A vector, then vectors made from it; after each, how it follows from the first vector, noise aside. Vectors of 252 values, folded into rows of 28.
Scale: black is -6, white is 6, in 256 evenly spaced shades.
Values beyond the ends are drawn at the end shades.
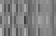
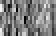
scaled up.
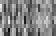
scaled up.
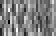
negated, scaled up.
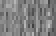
wrapped around.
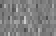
negated, partly zeroed.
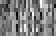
wrapped around, negated, scaled up.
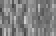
negated.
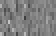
partly zeroed.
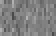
wrapped around, partly zeroed.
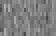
negated, partly zeroed.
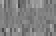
wrapped around, partly zeroed.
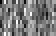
wrapped around, negated, scaled up.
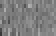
negated, partly zeroed.
